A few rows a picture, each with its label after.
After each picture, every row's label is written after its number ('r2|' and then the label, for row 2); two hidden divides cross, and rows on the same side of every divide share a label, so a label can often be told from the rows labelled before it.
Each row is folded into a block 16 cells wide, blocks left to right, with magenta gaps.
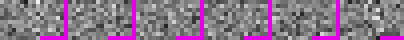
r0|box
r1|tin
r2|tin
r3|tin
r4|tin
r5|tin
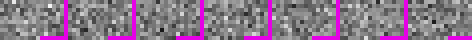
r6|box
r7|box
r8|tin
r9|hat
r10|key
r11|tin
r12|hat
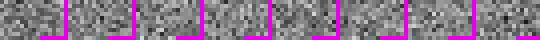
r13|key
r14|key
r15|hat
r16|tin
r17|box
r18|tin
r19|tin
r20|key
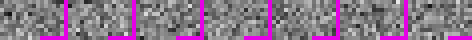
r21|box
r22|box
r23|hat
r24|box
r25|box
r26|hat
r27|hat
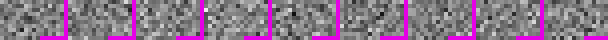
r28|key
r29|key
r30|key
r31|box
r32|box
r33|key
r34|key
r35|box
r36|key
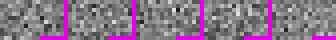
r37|box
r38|hat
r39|box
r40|tin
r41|box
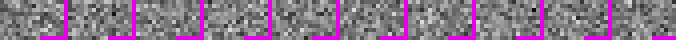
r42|box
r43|hat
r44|tin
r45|hat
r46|box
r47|tin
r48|hat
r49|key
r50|hat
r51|box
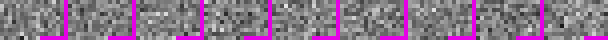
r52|tin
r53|box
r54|hat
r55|box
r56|tin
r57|tin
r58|key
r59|hat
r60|box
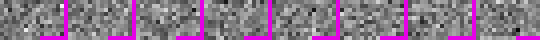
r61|box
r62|box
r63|tin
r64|tin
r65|box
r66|hat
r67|box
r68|hat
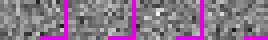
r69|tin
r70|box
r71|key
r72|hat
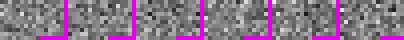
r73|key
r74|hat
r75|key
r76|tin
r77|hat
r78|tin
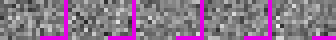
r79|key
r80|box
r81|key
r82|hat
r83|box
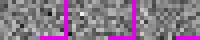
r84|hat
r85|box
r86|key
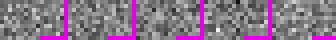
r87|tin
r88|tin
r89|key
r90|key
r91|hat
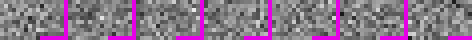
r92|tin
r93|box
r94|hat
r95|box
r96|hat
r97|box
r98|key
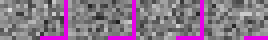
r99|tin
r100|key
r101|key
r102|tin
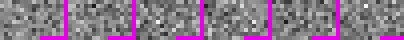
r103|key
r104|hat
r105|key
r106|box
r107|tin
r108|tin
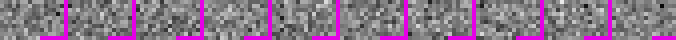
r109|hat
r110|tin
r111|box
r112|key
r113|box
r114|key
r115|tin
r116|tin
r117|hat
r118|key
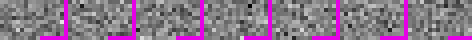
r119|hat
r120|box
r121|hat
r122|hat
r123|tin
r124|hat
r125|tin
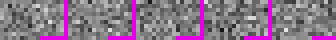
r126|tin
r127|box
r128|key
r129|key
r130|tin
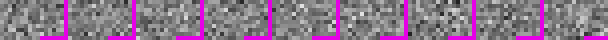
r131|key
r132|tin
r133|tin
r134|tin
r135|key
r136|key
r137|tin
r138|hat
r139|tin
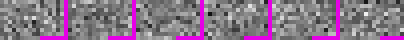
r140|box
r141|hat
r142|key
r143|tin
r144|tin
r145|tin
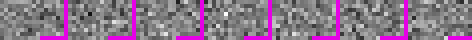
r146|hat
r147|box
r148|box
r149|hat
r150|tin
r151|box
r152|hat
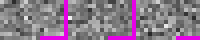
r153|key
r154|tin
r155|hat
